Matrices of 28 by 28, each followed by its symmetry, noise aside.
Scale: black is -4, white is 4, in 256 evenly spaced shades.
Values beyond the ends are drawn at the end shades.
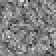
symmetric across the other diagonal.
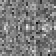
mirrored top to bottom.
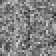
mirrored top to bottom.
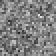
symmetric across the other diagonal.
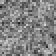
symmetric.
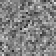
symmetric.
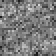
same after a half turn.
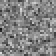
symmetric across the other diagonal.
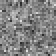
no symmetry.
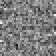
same after a half turn.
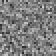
symmetric across the other diagonal.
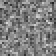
no symmetry.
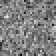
no symmetry.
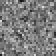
symmetric across the other diagonal.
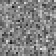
no symmetry.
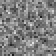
symmetric across the other diagonal.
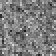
symmetric across the other diagonal.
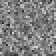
no symmetry.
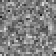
mirrored left to right.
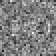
mirrored top to bottom.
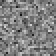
same after a half turn.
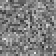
symmetric.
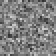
same after a half turn.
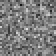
symmetric across the other diagonal.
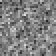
no symmetry.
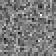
symmetric.
